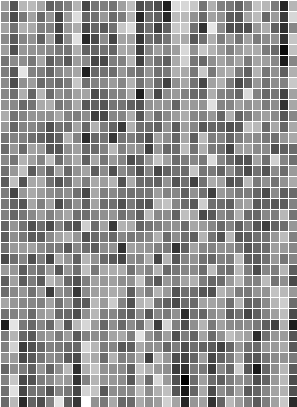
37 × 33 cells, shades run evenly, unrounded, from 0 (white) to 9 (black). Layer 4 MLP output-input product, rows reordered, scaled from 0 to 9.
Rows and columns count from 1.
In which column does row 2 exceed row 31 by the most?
16
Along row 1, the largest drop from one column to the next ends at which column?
20
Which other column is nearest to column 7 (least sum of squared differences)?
26
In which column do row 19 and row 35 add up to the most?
21
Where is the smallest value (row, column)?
37, 10
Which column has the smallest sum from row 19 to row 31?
32
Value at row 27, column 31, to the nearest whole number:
2
